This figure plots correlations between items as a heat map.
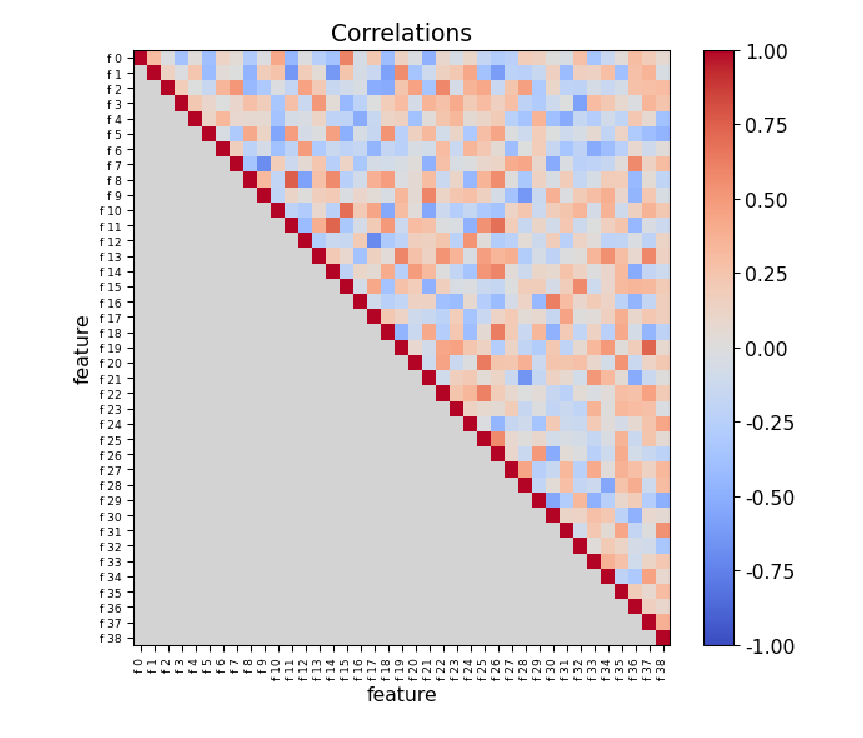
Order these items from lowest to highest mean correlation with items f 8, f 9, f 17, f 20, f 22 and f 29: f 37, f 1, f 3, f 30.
f 1, f 30, f 3, f 37
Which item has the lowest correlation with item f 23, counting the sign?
f 16
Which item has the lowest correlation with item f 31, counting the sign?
f 4
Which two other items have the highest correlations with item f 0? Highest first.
f 15, f 10
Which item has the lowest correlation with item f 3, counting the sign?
f 32
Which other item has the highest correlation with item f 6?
f 12
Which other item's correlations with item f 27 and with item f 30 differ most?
f 7
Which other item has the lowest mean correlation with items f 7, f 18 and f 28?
f 9
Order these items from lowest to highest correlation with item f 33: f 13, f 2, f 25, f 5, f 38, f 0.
f 0, f 25, f 2, f 5, f 38, f 13
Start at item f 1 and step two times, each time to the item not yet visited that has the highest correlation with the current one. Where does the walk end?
f 37
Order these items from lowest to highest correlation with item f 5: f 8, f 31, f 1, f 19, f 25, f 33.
f 1, f 19, f 31, f 33, f 25, f 8
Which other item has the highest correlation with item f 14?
f 11
